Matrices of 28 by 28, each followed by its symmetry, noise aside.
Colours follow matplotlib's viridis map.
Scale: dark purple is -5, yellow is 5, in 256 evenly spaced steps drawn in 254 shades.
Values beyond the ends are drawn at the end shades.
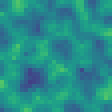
symmetric across the other diagonal.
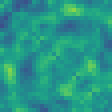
symmetric.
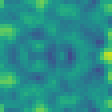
mirrored top to bottom.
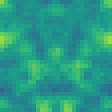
mirrored left to right.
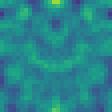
mirrored left to right.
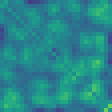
symmetric.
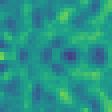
mirrored top to bottom.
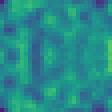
mirrored top to bottom.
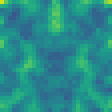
mirrored left to right.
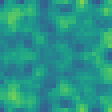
mirrored top to bottom.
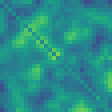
symmetric.
